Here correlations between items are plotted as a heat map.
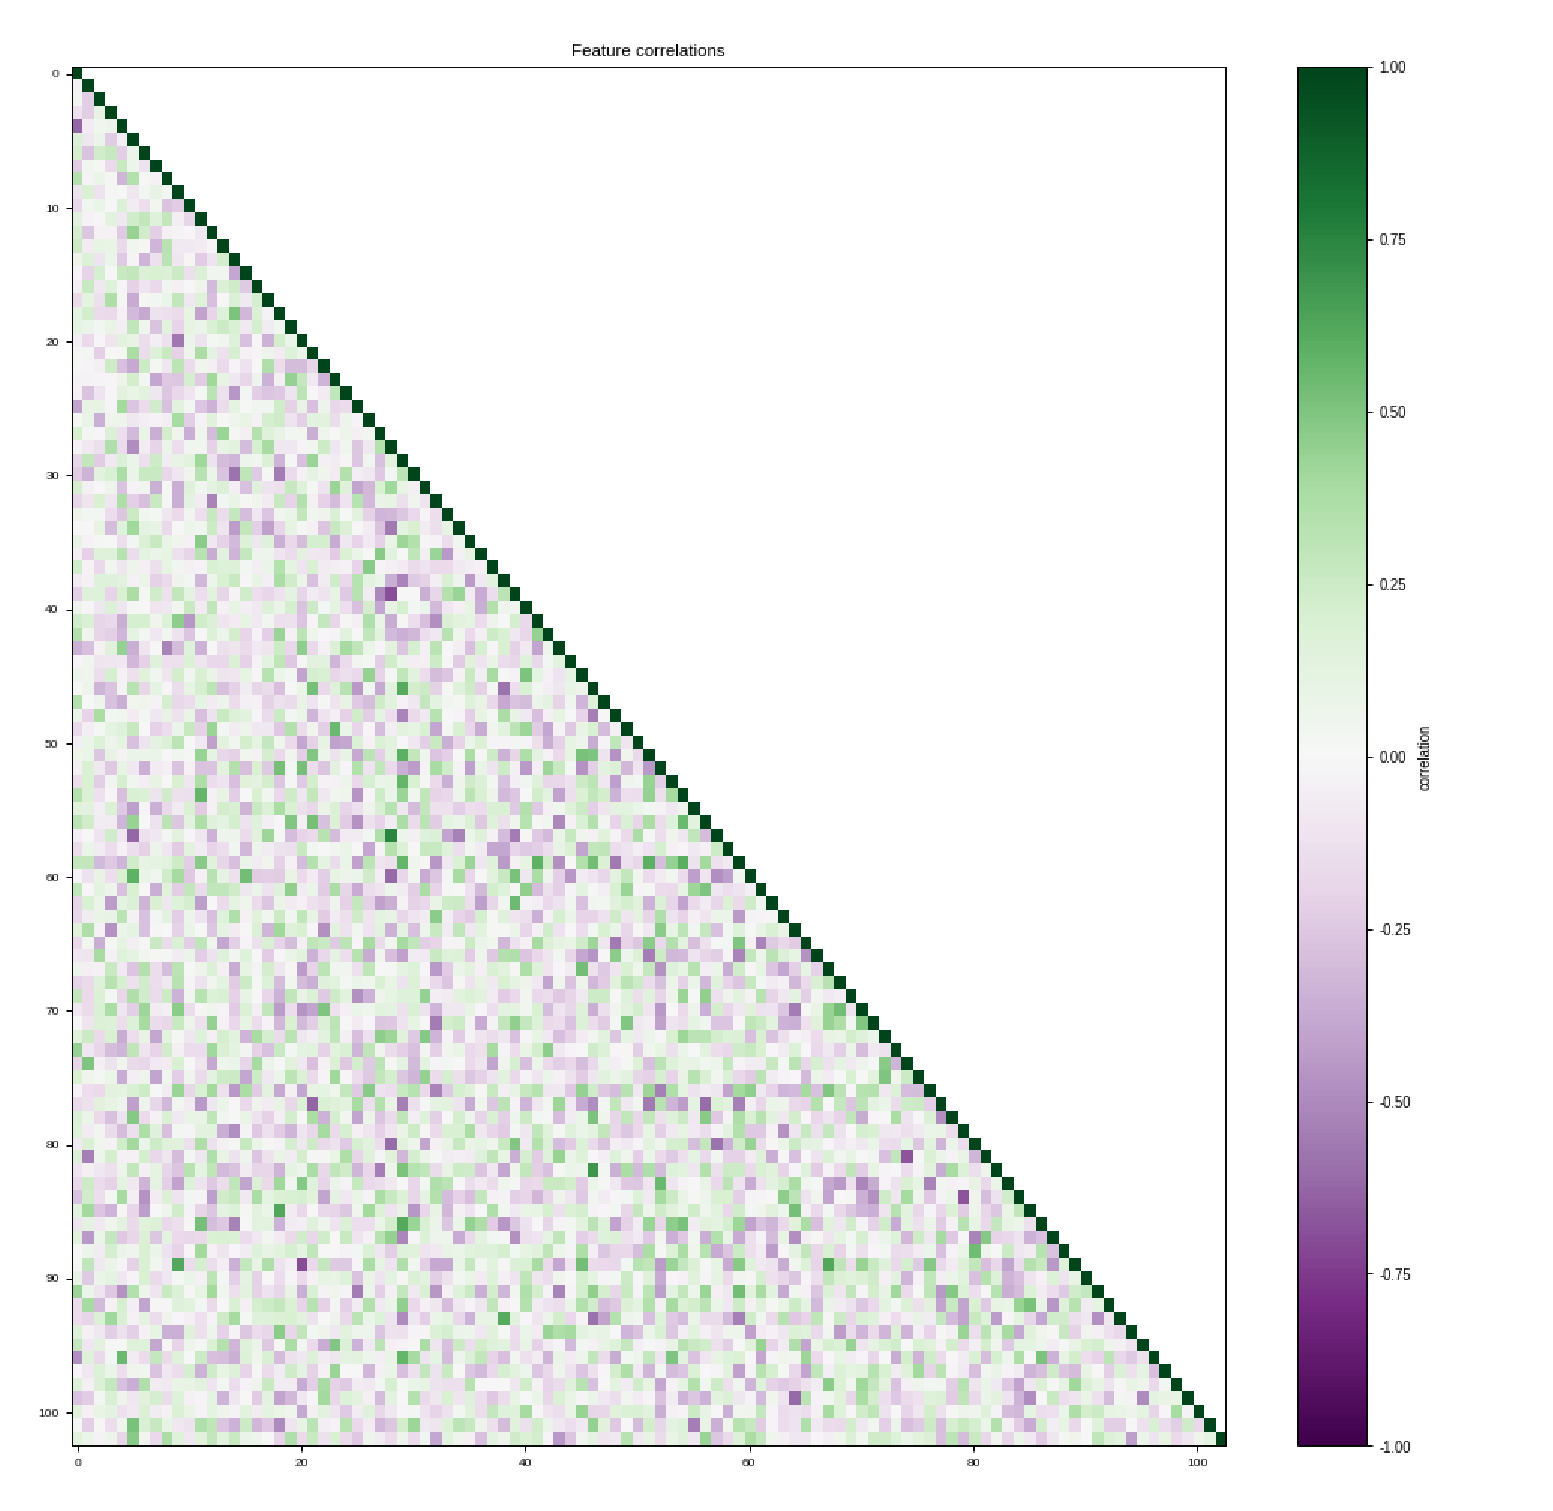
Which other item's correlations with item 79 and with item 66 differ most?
59
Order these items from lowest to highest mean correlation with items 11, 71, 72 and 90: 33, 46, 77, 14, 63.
63, 14, 77, 33, 46
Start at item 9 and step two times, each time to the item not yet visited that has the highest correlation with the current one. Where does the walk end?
67
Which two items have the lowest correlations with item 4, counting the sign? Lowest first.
0, 91
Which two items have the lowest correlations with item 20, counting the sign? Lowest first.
89, 9
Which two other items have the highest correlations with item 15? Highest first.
60, 76
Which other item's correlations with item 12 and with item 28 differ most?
57
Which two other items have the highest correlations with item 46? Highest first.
82, 29
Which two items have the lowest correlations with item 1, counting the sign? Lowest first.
81, 87
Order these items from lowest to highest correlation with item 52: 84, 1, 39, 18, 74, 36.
39, 36, 1, 74, 84, 18
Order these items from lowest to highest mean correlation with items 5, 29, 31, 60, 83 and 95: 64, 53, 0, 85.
85, 0, 53, 64
